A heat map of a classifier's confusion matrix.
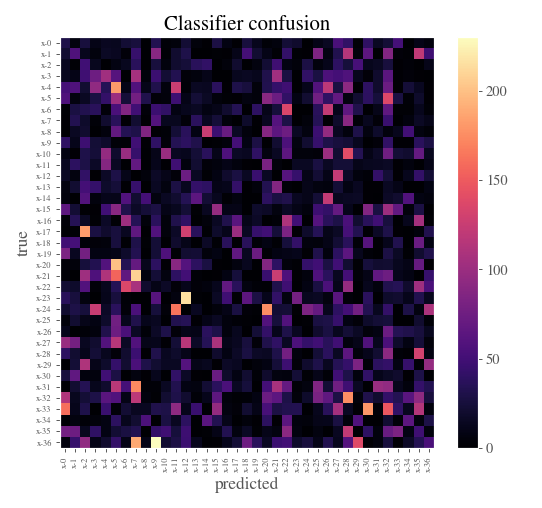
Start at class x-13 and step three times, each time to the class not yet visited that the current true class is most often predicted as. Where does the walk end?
x-28
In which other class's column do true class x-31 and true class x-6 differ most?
x-7
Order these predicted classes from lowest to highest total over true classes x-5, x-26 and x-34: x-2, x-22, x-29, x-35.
x-2, x-35, x-29, x-22
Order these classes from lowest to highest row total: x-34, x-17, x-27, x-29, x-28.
x-34, x-28, x-29, x-17, x-27
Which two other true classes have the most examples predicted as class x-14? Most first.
x-8, x-34
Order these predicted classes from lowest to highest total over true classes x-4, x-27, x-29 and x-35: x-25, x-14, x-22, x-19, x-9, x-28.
x-19, x-14, x-9, x-25, x-22, x-28
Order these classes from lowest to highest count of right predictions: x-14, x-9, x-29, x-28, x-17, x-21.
x-14, x-9, x-28, x-29, x-17, x-21
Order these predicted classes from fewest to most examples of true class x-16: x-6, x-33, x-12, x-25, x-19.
x-33, x-19, x-12, x-25, x-6
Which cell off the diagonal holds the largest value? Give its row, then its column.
x-36, x-9
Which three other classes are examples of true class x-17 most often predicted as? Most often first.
x-2, x-12, x-22
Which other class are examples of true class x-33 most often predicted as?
x-30
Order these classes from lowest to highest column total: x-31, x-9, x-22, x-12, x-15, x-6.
x-31, x-15, x-6, x-9, x-12, x-22
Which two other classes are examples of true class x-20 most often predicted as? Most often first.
x-5, x-11
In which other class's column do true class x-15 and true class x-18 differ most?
x-32
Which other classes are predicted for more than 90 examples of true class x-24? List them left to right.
x-3, x-11, x-20, x-36
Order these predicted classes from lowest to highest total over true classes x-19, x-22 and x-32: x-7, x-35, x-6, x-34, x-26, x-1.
x-1, x-34, x-26, x-6, x-35, x-7
